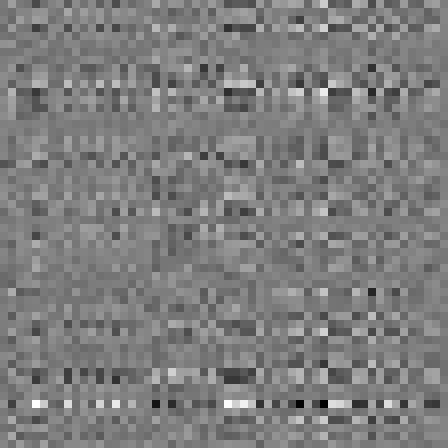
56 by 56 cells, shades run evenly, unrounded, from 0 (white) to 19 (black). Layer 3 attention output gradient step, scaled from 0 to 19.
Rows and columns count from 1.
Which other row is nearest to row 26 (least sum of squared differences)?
13
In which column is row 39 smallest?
30
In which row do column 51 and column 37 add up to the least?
12
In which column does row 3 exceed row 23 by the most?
38
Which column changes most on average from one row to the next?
41
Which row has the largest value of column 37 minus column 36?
51
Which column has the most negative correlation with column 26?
24
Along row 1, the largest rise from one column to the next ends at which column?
42
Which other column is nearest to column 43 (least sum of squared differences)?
49
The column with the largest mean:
47
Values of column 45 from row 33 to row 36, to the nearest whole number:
12 11 9 11
